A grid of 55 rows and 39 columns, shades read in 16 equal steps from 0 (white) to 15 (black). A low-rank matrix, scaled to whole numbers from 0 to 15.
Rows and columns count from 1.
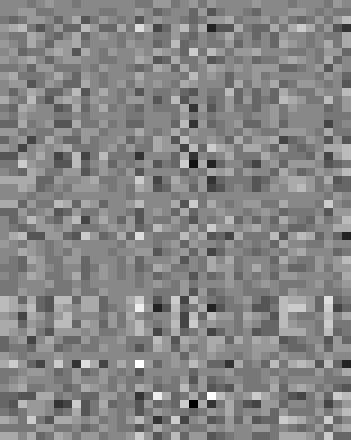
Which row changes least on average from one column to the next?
25
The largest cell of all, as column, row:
22, 51
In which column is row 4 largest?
24
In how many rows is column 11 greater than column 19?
18
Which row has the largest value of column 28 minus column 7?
46
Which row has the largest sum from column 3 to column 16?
50
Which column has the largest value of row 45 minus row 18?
21
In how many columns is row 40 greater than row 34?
11
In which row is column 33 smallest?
39
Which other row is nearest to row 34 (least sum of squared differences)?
54
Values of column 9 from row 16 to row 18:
5 8 9
